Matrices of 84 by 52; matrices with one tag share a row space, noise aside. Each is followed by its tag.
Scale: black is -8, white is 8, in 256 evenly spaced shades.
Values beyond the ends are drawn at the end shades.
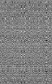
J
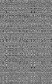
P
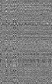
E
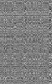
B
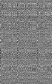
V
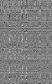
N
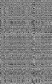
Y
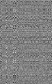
E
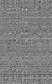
N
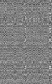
B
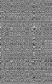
Y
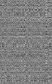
J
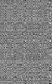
B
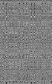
P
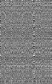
Y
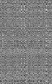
J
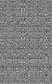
J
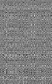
P
